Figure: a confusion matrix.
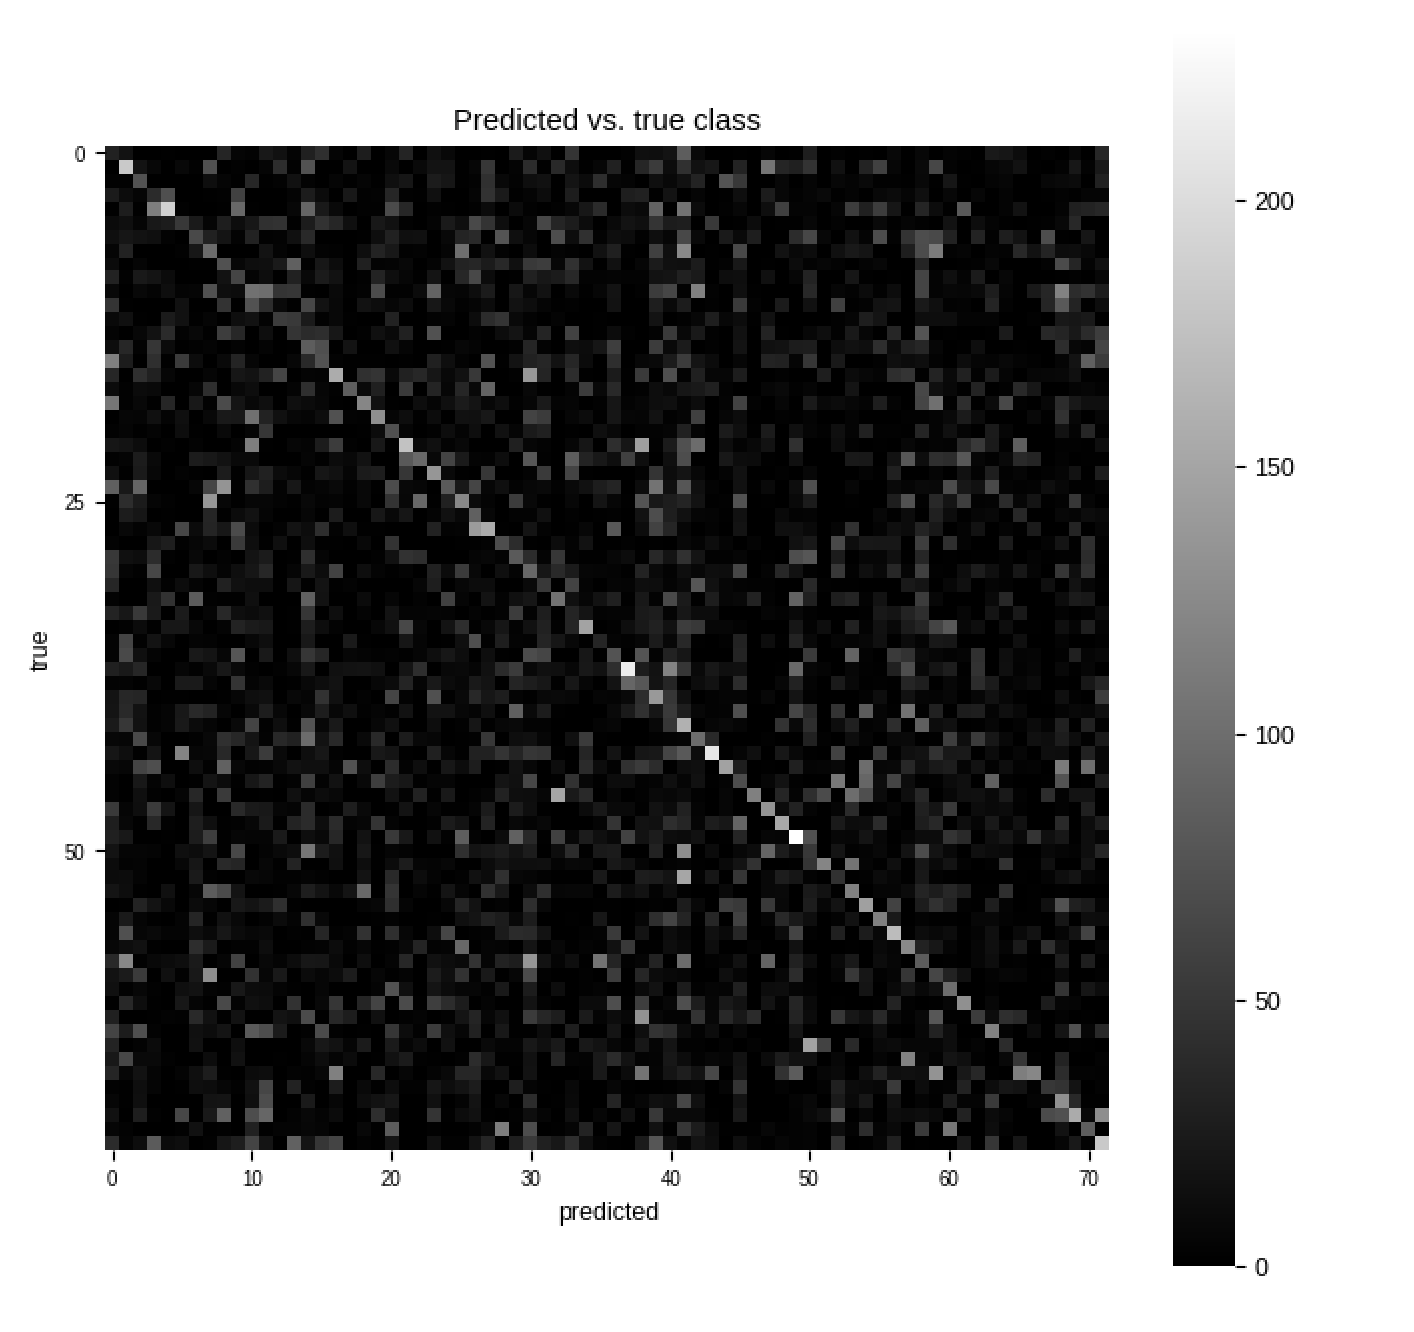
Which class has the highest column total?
41
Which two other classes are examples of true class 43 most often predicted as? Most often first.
5, 41
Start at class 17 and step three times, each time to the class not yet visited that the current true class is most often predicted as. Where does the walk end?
39
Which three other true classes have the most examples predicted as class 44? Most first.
2, 54, 62
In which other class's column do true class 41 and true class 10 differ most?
42
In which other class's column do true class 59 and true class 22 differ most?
7
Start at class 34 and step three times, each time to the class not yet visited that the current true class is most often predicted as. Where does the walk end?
11
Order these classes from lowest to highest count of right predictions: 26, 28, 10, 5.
5, 28, 26, 10
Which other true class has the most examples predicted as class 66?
49
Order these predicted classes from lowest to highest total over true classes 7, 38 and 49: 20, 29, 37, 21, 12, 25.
12, 21, 20, 29, 37, 25
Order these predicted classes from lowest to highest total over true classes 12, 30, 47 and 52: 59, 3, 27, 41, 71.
71, 59, 27, 3, 41
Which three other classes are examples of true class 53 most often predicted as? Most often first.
18, 7, 8
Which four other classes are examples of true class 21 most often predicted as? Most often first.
38, 10, 42, 65
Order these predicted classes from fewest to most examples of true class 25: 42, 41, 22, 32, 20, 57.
32, 42, 41, 20, 57, 22
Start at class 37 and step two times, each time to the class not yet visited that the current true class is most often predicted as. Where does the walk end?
57
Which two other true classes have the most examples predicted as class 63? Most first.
45, 24
